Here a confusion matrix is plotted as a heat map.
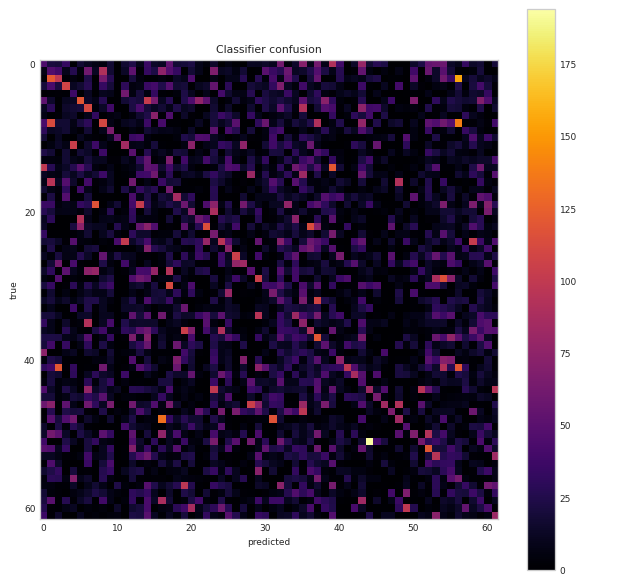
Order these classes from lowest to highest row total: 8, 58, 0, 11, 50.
58, 11, 50, 0, 8
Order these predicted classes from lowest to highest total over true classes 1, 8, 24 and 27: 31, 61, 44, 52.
44, 31, 61, 52
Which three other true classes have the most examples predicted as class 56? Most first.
2, 8, 41
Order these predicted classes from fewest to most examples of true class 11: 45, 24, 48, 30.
48, 30, 24, 45
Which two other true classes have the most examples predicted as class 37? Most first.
32, 8
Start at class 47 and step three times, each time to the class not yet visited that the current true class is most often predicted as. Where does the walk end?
43
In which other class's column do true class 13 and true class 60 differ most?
49
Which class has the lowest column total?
10
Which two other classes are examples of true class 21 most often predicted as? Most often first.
5, 34
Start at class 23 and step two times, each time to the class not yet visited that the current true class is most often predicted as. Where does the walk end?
0
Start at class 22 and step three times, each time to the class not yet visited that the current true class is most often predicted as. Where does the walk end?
7
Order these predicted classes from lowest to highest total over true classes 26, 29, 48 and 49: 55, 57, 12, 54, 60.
57, 60, 12, 55, 54
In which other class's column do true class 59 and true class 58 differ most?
16
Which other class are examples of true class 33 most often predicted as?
19
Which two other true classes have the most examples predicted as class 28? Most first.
46, 15
